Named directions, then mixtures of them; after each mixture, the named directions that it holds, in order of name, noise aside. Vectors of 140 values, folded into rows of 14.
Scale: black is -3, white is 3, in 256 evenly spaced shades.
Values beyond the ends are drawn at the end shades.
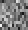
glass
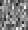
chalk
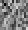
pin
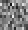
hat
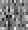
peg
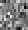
chalk, glass.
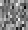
chalk.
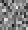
glass, pin.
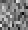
glass.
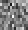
hat.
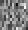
chalk, hat.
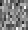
chalk.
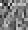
hat, pin.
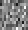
chalk.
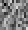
pin.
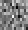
hat, pin.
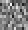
hat.
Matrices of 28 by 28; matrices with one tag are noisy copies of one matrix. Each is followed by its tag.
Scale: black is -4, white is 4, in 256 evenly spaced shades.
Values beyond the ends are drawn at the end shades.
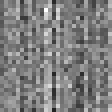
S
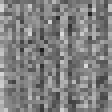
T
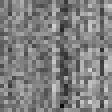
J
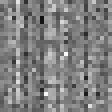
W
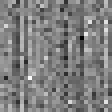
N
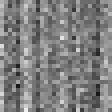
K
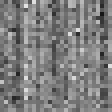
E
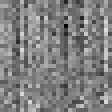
N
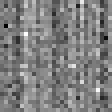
E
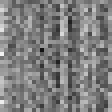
T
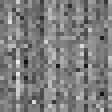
W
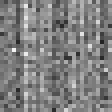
E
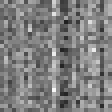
J
